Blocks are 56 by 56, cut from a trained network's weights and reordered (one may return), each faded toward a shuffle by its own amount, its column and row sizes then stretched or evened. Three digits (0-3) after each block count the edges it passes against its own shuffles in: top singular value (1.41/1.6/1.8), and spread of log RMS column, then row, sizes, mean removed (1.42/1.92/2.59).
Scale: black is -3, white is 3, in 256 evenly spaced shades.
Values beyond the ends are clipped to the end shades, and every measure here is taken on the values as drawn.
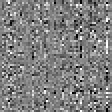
1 3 1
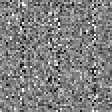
2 2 0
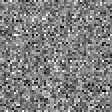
0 0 2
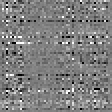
1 3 3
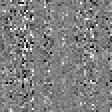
0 3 1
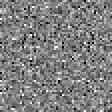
2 1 1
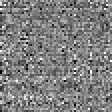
0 2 0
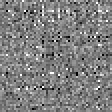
3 1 2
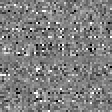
2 1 3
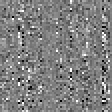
2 3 1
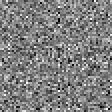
1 0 0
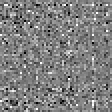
0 2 2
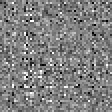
1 2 2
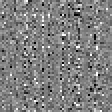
0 3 0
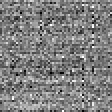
2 2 0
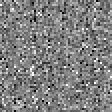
1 1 0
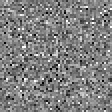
1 1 1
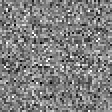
0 1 1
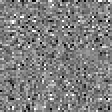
3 1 2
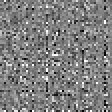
2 3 2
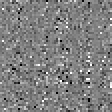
0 2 2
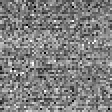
1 1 0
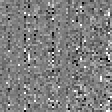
1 3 0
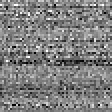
3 0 3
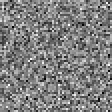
2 0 0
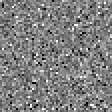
0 0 0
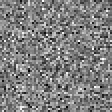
3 1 1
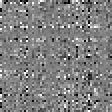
0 3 3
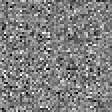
0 2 1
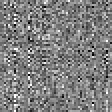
3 3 0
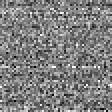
0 0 2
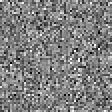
0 0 0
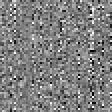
1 3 1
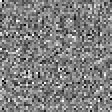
3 1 1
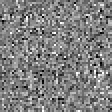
1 2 1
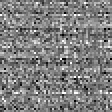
2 2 2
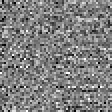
3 0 2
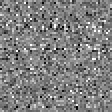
2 1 2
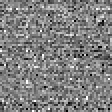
0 0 2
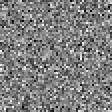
0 1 1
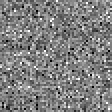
2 0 0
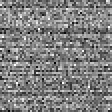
3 0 0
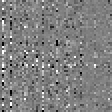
3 3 1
